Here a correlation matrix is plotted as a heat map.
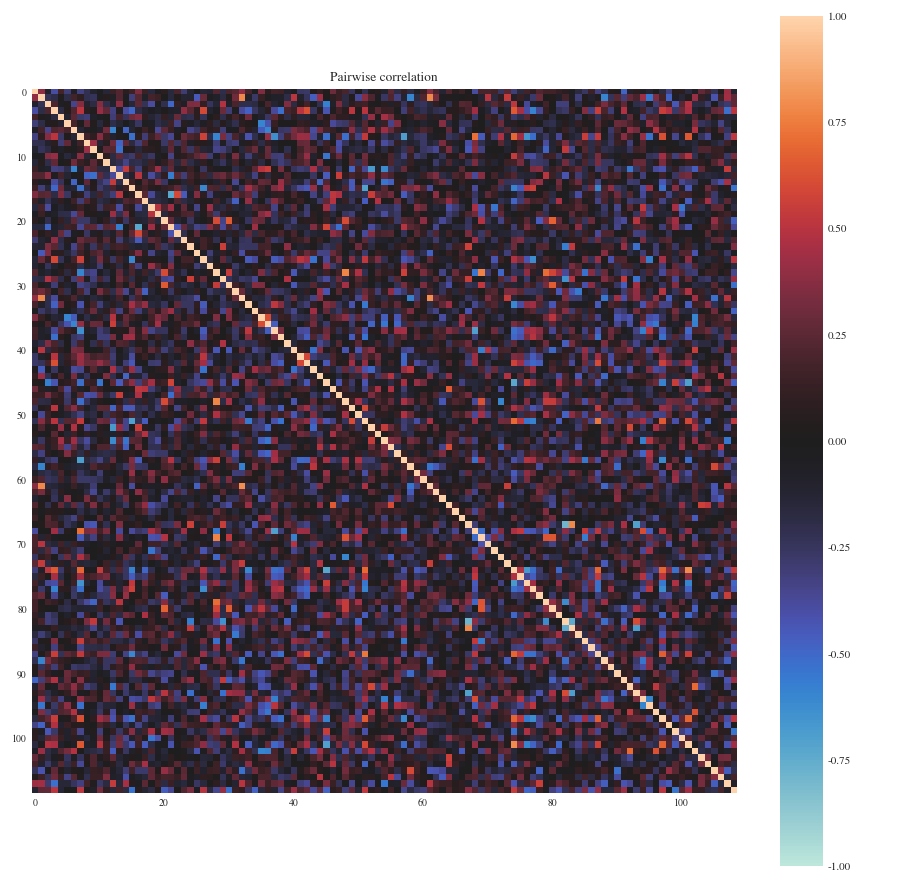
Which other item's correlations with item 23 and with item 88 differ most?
94
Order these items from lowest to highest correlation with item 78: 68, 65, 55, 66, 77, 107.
68, 55, 66, 65, 77, 107
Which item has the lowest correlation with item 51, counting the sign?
15
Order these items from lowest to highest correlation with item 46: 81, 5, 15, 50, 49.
5, 49, 50, 15, 81
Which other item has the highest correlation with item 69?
28
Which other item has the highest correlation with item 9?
82
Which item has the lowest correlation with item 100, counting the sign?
18
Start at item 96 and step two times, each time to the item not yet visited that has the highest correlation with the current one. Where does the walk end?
92
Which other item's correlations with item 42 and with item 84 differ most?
97
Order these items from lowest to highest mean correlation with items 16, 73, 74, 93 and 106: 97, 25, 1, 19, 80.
19, 25, 80, 1, 97
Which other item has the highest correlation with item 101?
74
